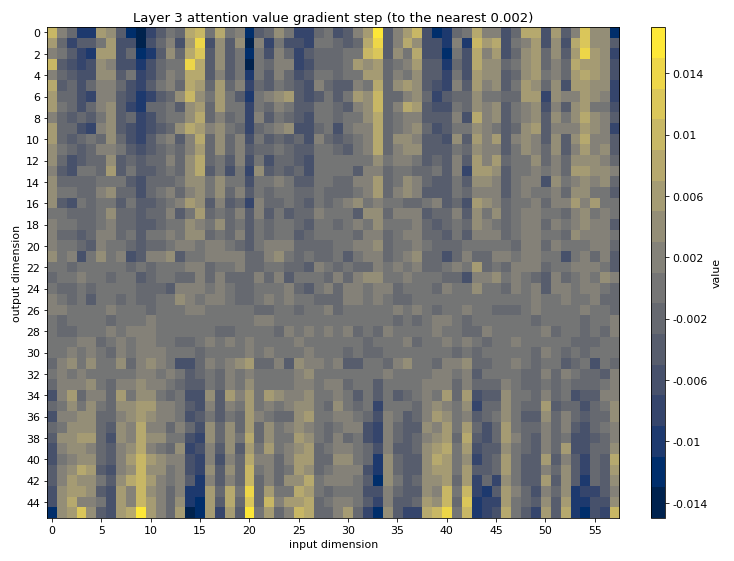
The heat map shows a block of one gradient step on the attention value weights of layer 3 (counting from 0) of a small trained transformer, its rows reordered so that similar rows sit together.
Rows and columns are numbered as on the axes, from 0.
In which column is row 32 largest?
26
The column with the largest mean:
33
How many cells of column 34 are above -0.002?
26
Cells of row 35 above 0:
23
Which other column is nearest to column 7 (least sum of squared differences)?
2
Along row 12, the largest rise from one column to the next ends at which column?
43
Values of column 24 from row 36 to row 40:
-0.002 0.002 0 0.002 0.002
